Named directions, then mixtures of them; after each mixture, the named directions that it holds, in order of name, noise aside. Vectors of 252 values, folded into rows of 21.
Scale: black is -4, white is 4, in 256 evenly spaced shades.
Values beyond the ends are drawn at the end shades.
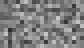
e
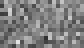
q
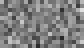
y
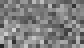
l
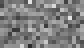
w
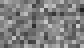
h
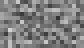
e.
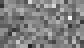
q, w.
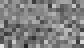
l.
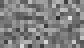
e, w.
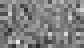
q, y.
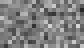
h.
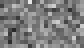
e, w.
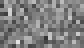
q.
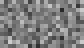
y.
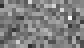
q, w.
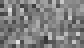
q.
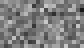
h.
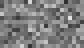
w.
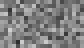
e, q.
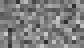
e.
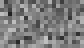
q.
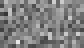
q.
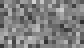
l, q.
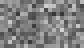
h, y.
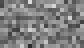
w.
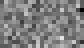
h, y.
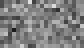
e, w.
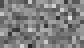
w.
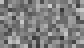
y.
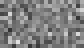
q, y.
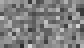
h, w.
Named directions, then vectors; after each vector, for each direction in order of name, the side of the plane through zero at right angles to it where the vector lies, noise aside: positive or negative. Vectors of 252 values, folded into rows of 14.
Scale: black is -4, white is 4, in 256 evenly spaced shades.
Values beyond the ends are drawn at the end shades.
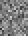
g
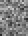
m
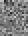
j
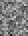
positive, positive, positive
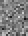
negative, negative, positive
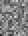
positive, positive, positive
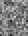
positive, positive, positive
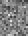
negative, negative, negative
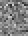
positive, negative, negative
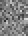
positive, negative, negative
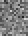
positive, positive, negative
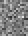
negative, negative, positive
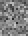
positive, negative, negative
